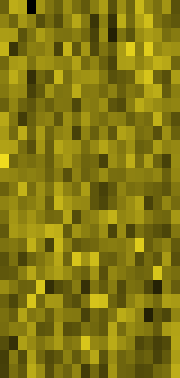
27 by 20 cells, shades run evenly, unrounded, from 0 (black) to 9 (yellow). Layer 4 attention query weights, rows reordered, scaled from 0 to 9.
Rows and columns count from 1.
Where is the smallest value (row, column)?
1, 4
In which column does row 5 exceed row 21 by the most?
18
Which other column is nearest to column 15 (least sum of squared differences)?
8
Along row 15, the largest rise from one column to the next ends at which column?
7
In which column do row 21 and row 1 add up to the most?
5
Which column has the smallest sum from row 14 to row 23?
17
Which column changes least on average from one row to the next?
20
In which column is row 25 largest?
10
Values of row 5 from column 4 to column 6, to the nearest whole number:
5 6 6
